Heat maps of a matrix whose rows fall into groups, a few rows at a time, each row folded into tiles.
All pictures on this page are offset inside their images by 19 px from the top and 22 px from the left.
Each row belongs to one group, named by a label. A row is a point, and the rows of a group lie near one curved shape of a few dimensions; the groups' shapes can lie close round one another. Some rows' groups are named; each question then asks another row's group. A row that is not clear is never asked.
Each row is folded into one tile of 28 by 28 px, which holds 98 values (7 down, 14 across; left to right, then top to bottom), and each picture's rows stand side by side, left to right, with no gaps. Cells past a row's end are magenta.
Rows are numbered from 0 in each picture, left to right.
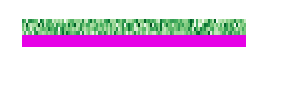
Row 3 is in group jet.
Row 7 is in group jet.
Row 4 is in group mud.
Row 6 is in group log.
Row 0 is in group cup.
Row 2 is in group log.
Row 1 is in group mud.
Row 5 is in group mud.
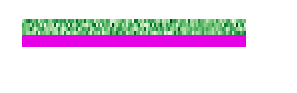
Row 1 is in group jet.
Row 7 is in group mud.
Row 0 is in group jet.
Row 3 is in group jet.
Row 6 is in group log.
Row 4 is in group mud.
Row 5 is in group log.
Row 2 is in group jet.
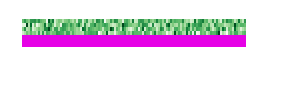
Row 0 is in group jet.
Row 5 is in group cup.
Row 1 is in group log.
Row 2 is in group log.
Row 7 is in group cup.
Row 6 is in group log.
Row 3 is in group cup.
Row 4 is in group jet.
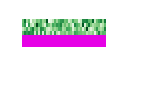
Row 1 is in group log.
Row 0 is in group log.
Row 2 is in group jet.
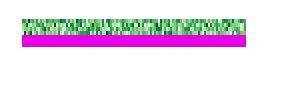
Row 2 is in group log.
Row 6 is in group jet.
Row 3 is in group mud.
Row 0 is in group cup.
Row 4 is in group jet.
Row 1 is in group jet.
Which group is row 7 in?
jet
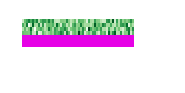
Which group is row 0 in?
jet
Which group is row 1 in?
jet
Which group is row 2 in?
mud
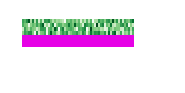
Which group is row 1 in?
mud
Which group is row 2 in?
mud
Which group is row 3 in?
cup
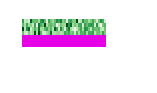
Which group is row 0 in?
log
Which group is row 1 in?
cup
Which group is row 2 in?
jet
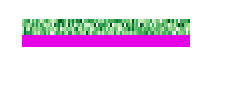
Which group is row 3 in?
jet
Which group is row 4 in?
jet
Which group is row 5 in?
cup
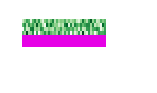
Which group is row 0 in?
log
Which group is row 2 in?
log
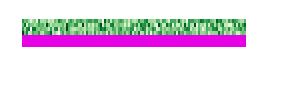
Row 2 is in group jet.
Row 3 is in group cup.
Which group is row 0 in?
mud
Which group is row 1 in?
cup
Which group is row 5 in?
jet
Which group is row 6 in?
jet
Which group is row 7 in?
mud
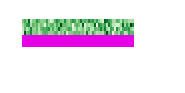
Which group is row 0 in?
cup
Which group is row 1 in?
jet
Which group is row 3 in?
mud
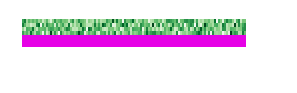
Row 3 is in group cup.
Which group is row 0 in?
jet
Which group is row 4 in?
mud
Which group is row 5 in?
jet
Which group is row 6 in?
log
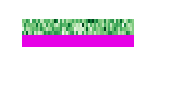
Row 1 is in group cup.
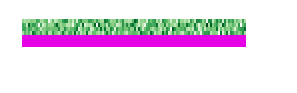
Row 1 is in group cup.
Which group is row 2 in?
jet
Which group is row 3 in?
mud
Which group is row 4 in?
log
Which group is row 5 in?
mud
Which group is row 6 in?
cup
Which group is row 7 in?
cup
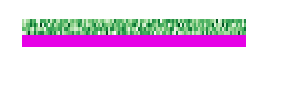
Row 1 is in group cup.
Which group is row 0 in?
mud
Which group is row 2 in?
jet
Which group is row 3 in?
cup
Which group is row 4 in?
log
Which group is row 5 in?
jet
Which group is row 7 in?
jet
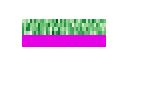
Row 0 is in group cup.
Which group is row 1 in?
cup
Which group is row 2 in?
cup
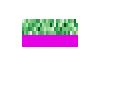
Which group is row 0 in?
cup
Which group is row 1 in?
log
